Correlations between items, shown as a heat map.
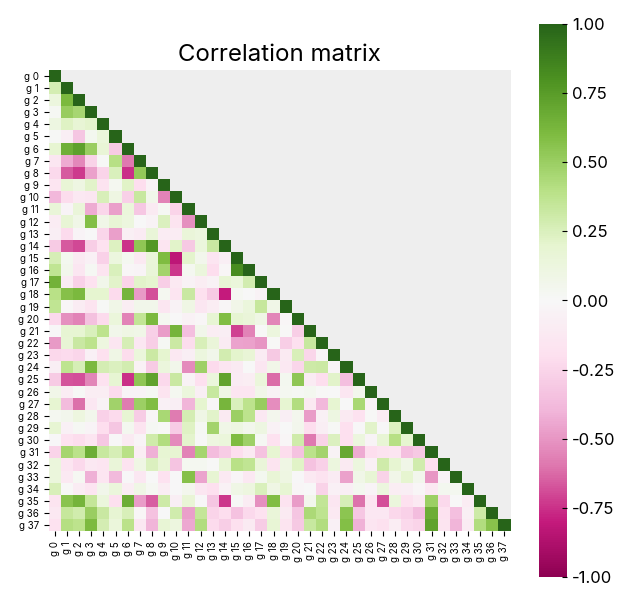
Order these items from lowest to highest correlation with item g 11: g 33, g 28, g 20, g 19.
g 20, g 19, g 28, g 33
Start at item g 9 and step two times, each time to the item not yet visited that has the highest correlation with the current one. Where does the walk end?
g 16
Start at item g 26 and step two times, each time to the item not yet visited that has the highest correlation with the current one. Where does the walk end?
g 29
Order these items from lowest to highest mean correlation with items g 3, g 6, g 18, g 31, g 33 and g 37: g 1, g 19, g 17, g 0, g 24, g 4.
g 17, g 19, g 0, g 4, g 24, g 1
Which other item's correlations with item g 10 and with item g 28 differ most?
g 15
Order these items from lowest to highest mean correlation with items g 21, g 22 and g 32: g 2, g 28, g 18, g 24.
g 28, g 18, g 2, g 24
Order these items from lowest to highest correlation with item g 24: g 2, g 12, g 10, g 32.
g 32, g 10, g 2, g 12
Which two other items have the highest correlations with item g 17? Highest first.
g 0, g 27
